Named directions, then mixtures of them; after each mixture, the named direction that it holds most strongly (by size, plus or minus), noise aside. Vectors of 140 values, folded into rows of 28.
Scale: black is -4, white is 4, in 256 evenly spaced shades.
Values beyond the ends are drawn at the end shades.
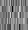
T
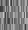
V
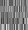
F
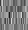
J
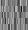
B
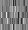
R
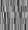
B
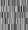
B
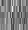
T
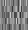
T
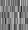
B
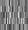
T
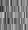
V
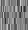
B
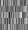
J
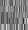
F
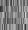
V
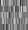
B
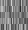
V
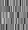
F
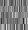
F
